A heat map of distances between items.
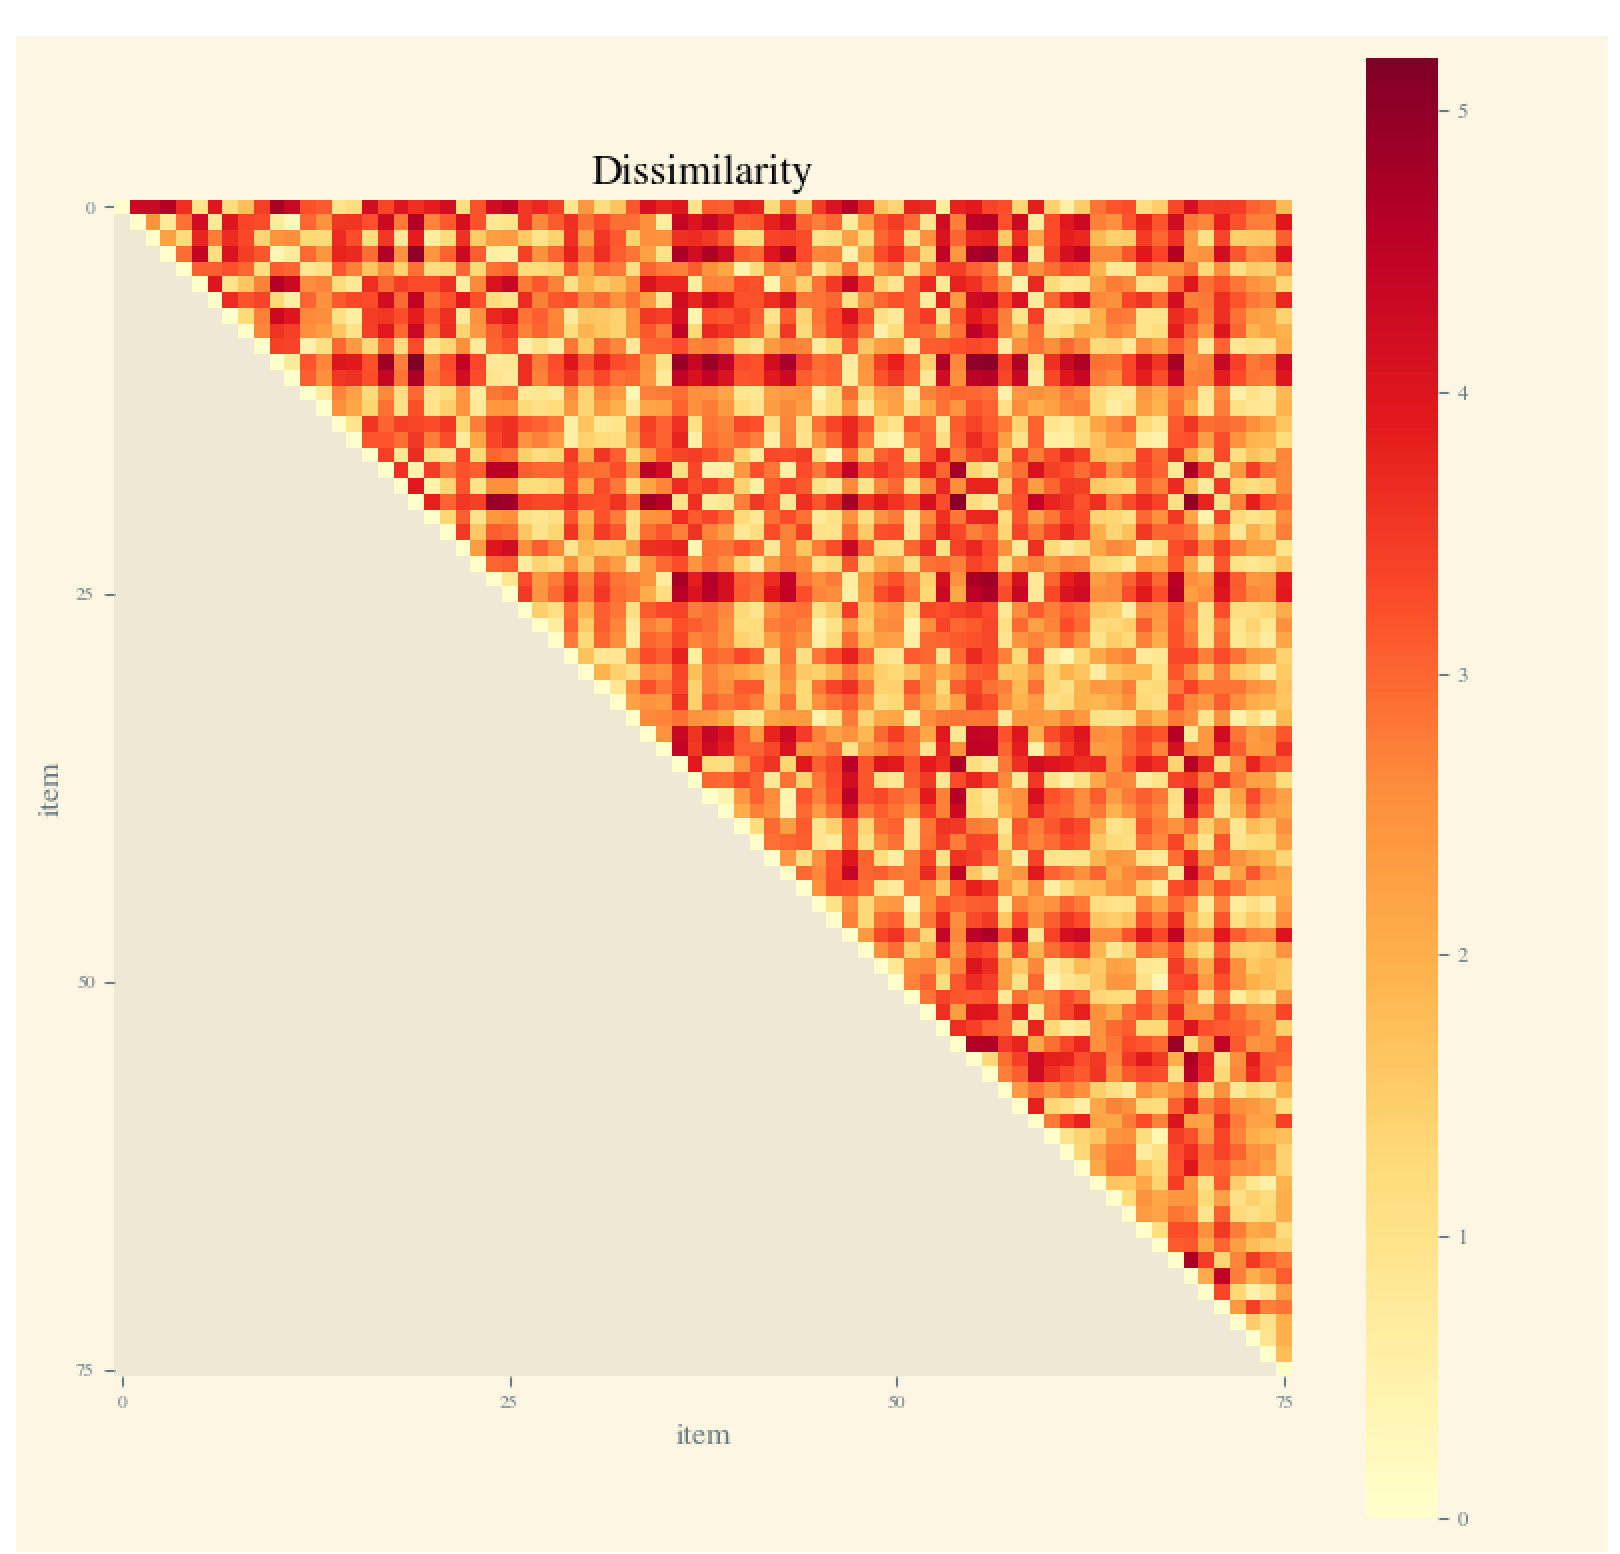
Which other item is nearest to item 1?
11
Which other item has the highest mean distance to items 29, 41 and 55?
10
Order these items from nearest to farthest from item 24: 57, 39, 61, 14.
57, 14, 61, 39
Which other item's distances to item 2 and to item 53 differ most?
0
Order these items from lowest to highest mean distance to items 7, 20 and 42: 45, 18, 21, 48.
45, 18, 48, 21
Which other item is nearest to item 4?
40
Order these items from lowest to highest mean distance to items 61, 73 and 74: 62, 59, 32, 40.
32, 62, 40, 59
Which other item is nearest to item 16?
46
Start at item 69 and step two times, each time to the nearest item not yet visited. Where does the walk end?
54
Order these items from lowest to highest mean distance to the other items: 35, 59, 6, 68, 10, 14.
14, 59, 35, 6, 68, 10
